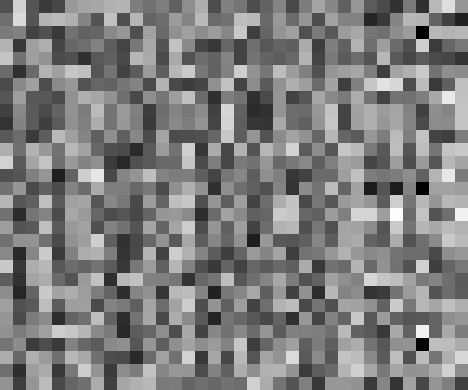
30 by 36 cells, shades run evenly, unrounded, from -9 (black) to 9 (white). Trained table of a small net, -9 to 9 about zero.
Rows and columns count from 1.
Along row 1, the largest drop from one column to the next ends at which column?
3
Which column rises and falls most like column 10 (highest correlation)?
34
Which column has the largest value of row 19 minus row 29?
2
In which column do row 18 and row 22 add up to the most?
31
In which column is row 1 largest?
35
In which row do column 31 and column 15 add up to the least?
30
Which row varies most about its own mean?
17
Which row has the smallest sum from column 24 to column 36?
5
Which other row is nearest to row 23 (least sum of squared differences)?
6
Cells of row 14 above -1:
23
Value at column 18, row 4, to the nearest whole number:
-2
